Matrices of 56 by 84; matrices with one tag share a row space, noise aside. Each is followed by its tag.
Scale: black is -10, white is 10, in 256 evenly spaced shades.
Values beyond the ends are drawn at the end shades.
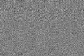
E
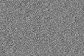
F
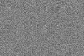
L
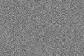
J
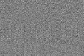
L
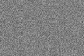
E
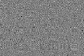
E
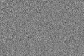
F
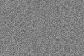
J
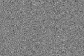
J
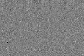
F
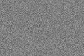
F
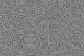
E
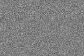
E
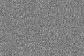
E
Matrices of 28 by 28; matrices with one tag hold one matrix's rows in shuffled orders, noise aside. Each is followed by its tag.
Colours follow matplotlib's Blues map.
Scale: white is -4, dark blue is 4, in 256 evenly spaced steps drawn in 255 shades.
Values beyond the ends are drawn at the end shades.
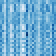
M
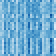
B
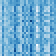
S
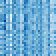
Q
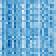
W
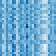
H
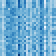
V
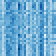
V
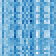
S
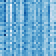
Q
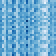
H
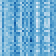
S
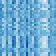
H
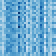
V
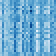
S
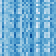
S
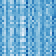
M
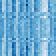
H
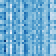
Q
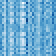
M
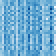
B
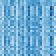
B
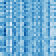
Q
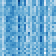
V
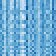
M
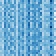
B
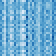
M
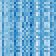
S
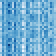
W
